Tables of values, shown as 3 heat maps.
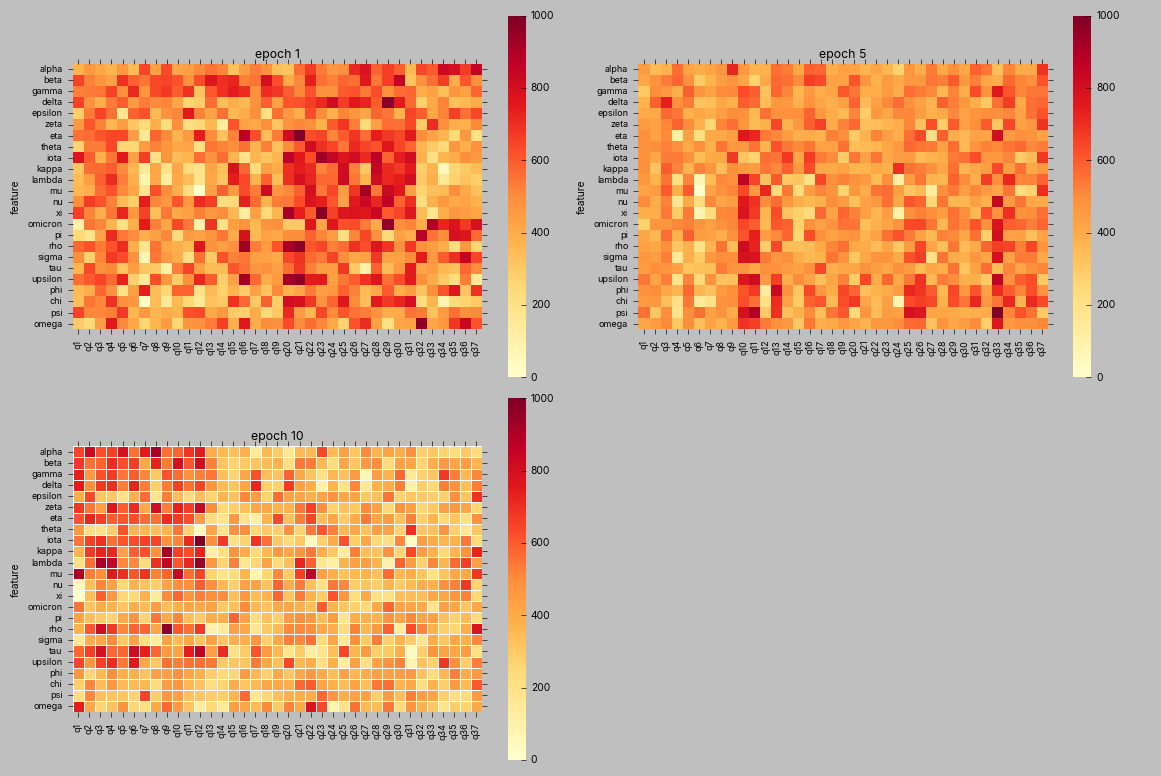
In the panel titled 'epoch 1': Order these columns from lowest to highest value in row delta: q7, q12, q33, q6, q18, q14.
q12, q14, q33, q6, q7, q18
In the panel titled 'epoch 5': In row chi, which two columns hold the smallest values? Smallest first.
q24, q6
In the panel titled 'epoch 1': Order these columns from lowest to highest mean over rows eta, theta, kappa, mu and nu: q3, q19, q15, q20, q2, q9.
q9, q19, q15, q2, q3, q20
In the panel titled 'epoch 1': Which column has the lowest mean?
q7
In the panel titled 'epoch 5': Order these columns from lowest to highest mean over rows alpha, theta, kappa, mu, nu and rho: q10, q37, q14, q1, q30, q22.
q30, q22, q1, q14, q37, q10
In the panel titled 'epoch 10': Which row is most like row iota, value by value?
tau
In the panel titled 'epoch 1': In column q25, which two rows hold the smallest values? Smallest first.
pi, omega
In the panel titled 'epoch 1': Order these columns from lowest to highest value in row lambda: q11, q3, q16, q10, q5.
q11, q10, q5, q3, q16
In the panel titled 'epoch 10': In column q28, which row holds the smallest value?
xi
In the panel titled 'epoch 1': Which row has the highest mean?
beta
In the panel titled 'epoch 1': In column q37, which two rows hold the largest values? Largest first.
alpha, omicron
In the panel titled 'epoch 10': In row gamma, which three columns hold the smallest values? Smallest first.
q27, q31, q23
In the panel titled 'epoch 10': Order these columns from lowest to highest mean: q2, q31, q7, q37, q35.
q31, q35, q37, q7, q2
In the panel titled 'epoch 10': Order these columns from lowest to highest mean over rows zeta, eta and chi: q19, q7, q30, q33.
q33, q30, q7, q19
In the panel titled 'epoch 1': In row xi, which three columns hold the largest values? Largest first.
q23, q20, q28
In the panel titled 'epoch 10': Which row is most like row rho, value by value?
kappa
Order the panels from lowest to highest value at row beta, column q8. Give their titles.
epoch 5, epoch 1, epoch 10
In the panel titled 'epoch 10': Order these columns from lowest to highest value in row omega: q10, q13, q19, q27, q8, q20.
q13, q19, q27, q8, q10, q20
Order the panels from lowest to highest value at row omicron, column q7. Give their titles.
epoch 10, epoch 5, epoch 1
